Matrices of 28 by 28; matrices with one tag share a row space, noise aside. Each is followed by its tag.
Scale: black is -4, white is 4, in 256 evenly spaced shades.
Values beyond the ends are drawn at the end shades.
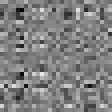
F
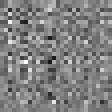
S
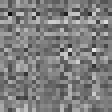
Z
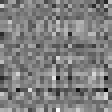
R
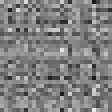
Z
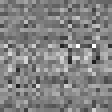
Z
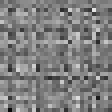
Z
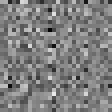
S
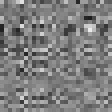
F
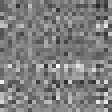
R
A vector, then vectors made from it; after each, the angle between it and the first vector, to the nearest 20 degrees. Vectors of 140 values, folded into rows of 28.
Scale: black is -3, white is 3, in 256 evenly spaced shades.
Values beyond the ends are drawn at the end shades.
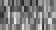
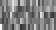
100 degrees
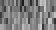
40 degrees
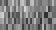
140 degrees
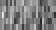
140 degrees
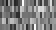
100 degrees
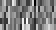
80 degrees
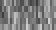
40 degrees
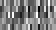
80 degrees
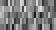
140 degrees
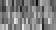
40 degrees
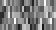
40 degrees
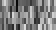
60 degrees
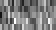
40 degrees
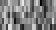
120 degrees
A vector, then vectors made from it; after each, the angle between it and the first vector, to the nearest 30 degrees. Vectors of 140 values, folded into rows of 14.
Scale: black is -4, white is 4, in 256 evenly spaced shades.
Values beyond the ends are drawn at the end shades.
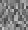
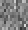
60 degrees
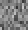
150 degrees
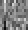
90 degrees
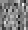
120 degrees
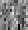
90 degrees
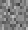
90 degrees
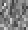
60 degrees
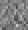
150 degrees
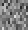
60 degrees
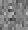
90 degrees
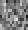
60 degrees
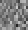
30 degrees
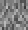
150 degrees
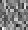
30 degrees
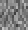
30 degrees
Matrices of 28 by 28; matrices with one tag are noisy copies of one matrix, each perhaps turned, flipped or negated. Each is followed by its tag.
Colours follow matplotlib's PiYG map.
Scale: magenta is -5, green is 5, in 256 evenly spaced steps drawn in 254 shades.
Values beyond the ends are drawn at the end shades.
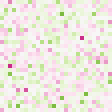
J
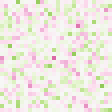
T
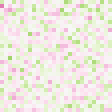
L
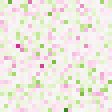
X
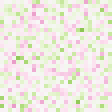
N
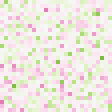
L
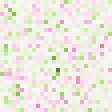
N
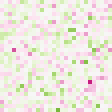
X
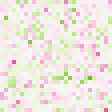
T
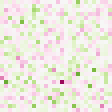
N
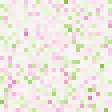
T
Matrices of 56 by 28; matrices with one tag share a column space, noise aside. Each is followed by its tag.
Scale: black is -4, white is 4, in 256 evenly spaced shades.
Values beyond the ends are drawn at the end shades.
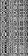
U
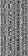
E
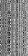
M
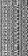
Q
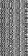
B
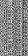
Q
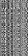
B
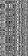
E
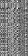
B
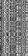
U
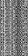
Q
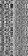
E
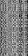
M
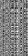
B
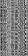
Q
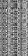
B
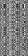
E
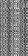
B
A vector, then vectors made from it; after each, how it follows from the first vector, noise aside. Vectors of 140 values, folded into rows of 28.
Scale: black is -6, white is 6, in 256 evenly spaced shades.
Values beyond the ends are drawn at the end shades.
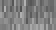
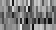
wrapped around, negated, scaled up.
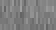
negated, shrunk.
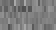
wrapped around, negated, partly zeroed.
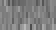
reversed, negated, partly zeroed.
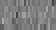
wrapped around, negated, partly zeroed.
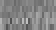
wrapped around, negated, partly zeroed.
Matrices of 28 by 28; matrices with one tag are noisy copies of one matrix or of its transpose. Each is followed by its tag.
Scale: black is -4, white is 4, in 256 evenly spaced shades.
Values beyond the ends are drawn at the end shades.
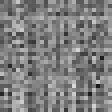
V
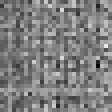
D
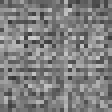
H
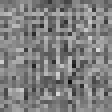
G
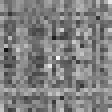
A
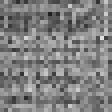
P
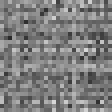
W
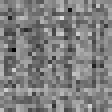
A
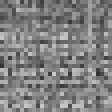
D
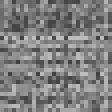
P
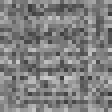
A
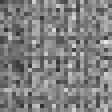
D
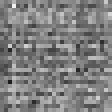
G
